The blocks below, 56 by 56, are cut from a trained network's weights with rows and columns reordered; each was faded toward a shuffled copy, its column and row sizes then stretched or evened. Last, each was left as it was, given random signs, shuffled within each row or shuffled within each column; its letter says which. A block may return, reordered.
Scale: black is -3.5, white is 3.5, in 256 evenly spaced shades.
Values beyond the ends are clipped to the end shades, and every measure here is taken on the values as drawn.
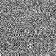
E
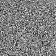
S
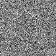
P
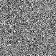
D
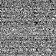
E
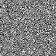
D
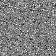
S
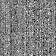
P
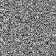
E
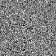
E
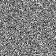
S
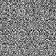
E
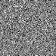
S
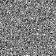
D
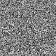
D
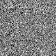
D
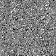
D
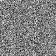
P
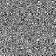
E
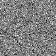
P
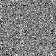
E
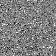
S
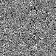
P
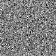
P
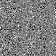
D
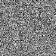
D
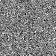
S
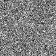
P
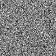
P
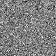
S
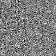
D
